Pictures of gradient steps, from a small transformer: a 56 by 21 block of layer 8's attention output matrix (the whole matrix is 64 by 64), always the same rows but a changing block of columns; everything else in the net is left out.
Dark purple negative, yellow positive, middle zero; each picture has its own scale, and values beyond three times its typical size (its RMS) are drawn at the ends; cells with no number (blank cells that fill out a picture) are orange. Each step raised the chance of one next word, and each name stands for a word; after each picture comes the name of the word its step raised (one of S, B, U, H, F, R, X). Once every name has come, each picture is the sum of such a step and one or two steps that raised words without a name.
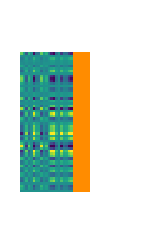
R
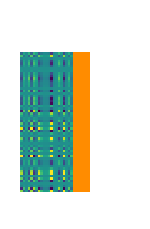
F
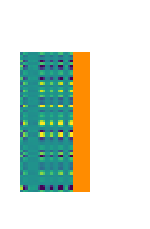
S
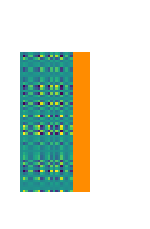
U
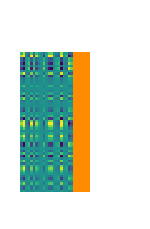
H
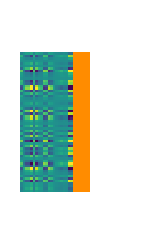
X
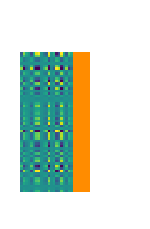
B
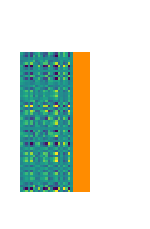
S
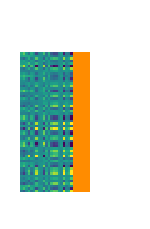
F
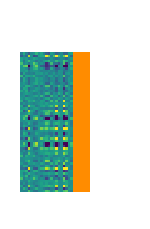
H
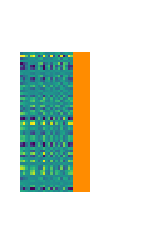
H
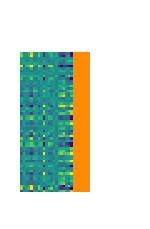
S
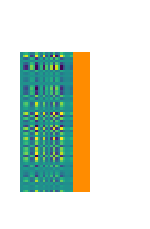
B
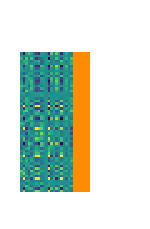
F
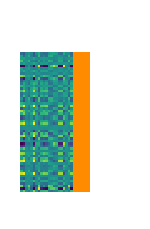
S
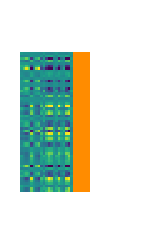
B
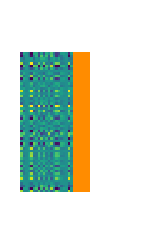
S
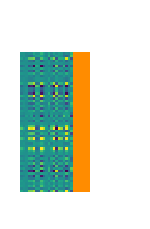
U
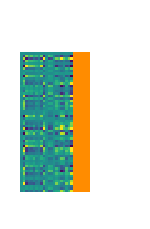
U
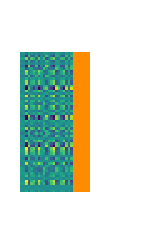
X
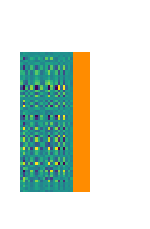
X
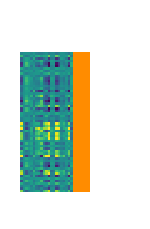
F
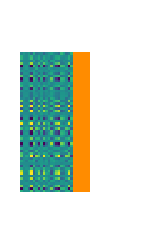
F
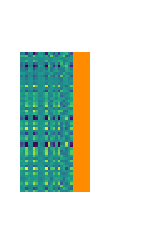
H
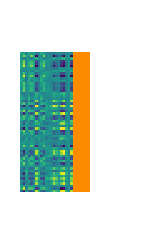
F
